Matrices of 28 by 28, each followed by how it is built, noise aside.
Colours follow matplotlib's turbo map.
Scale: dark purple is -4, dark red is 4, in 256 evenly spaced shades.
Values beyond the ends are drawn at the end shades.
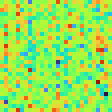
uneven columns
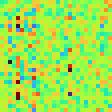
uneven columns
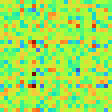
low rank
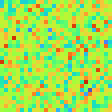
Hankel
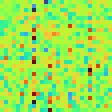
uneven columns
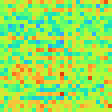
blocks
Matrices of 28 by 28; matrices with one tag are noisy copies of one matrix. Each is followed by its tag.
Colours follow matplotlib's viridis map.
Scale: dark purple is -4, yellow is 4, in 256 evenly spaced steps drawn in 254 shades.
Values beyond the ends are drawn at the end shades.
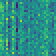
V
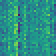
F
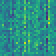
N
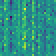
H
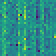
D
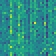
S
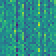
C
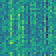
S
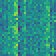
F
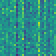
C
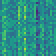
D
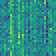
S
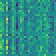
V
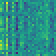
V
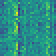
F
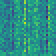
N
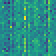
N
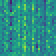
H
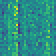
F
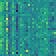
V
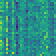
V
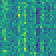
D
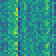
F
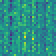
H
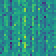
H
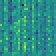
H
